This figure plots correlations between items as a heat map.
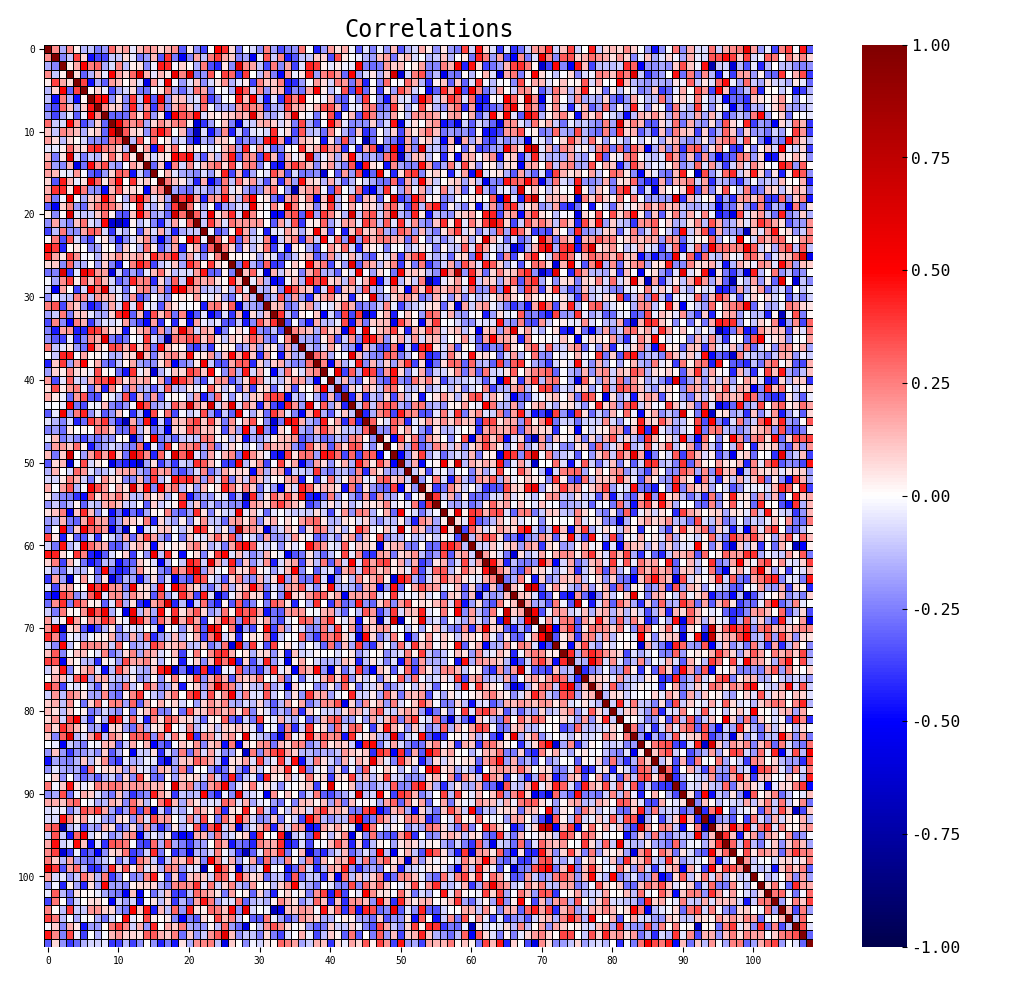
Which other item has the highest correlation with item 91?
17
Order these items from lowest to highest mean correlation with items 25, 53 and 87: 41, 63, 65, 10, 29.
63, 41, 29, 10, 65
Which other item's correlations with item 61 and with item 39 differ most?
15
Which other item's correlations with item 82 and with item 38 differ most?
95
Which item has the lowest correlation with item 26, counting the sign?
72
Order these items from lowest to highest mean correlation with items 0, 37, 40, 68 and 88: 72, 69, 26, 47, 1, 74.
47, 1, 72, 74, 26, 69
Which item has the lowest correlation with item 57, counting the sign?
81
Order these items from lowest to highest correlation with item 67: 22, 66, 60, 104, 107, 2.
104, 60, 107, 66, 22, 2
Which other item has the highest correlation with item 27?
58
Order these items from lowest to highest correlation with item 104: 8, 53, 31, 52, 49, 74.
52, 31, 8, 74, 53, 49
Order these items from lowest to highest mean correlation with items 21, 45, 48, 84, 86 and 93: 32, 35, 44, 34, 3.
32, 3, 44, 34, 35
